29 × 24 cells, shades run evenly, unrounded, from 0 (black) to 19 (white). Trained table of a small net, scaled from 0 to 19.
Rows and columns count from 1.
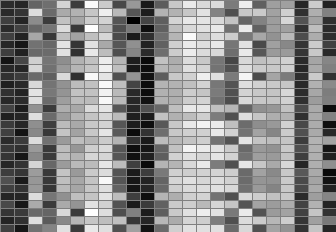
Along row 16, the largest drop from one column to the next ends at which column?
24
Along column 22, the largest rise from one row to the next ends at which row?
22
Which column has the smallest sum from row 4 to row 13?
11
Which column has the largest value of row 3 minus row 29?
6
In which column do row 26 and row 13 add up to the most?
8
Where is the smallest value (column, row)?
10, 3
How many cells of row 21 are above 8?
17
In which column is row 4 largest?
7
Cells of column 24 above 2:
24
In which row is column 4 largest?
29
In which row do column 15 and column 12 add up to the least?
26
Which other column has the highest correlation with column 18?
4
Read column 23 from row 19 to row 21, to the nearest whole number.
13 13 13
